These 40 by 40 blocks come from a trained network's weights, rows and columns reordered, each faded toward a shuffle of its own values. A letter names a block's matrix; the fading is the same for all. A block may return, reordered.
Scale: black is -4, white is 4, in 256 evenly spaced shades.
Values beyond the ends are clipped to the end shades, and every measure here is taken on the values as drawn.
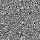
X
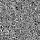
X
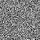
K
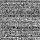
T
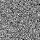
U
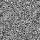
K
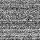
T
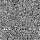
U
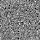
X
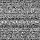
T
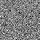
K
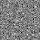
X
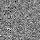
X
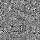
U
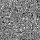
X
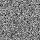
U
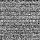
T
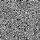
U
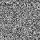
K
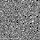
X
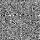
U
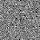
X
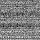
T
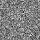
K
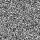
K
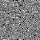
X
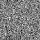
U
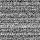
T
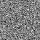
K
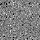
X
